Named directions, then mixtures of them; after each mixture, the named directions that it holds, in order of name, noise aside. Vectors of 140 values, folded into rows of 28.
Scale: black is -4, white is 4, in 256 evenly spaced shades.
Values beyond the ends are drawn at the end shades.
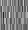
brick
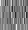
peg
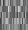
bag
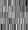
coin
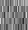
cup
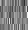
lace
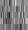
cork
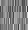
lace.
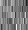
coin, peg.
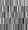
cup.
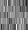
coin.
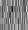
lace, peg.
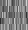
bag, coin, cup.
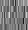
cork, cup.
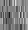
cork.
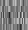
bag, cork.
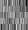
coin.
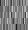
peg.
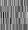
brick, cork.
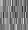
bag, brick, peg.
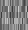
bag, lace.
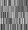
brick, coin, cork.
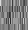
cork, lace, peg.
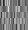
bag, cup, peg.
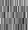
cup.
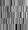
coin, cork, peg.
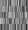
coin, cup.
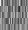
bag, lace, peg.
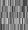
bag, coin, lace.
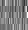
lace.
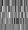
bag, brick, cork.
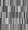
bag.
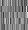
brick, lace.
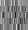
cup, peg.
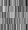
bag, coin.
